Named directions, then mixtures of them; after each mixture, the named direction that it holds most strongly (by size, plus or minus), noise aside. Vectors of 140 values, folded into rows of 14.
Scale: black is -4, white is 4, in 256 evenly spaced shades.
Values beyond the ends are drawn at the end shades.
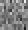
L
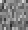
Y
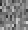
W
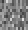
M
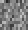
M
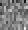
L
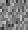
L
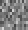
W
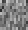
Y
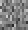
W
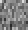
Y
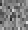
W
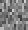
L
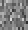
M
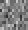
L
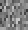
W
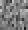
M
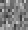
L
